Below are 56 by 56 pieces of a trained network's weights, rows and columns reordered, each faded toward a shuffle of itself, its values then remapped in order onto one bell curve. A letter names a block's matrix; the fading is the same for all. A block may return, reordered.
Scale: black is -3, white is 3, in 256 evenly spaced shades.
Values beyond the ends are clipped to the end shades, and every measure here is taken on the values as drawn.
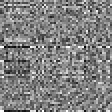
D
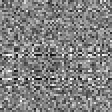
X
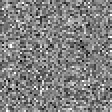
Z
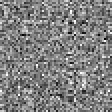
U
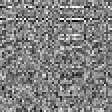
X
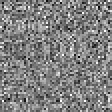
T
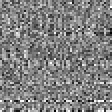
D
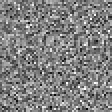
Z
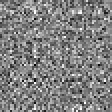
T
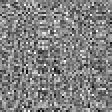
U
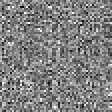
T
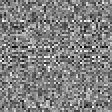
X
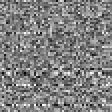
D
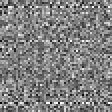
D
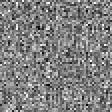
T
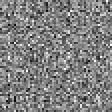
U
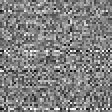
X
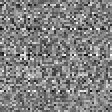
X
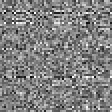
D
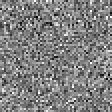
Z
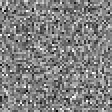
Z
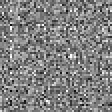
T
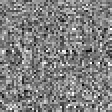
Z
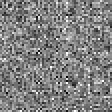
T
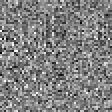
Z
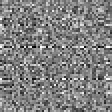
X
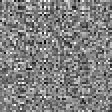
T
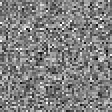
T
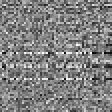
D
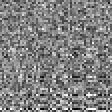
D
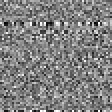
X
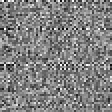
X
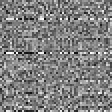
D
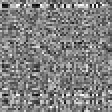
D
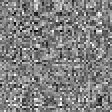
T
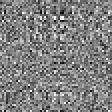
T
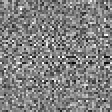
X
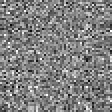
T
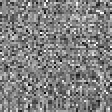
U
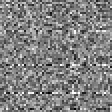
D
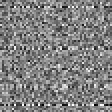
D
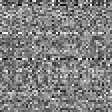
X
